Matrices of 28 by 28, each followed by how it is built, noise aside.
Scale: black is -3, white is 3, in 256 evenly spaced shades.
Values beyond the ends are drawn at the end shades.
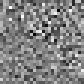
upper triangular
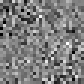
block diagonal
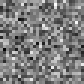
noise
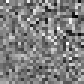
upper triangular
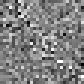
block diagonal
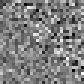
upper triangular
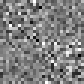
block diagonal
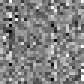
uneven columns
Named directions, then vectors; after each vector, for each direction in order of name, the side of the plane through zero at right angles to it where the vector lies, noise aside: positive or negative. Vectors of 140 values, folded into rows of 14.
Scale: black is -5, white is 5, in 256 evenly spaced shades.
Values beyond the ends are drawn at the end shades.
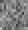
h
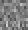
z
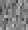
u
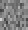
positive, positive, negative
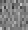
positive, positive, positive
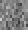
positive, negative, negative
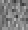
negative, positive, negative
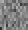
negative, negative, negative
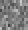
positive, positive, positive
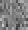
positive, positive, negative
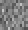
negative, positive, positive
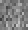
negative, positive, positive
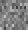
positive, positive, positive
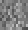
negative, positive, positive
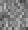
negative, negative, positive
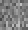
negative, positive, positive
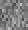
negative, positive, positive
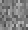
negative, positive, positive
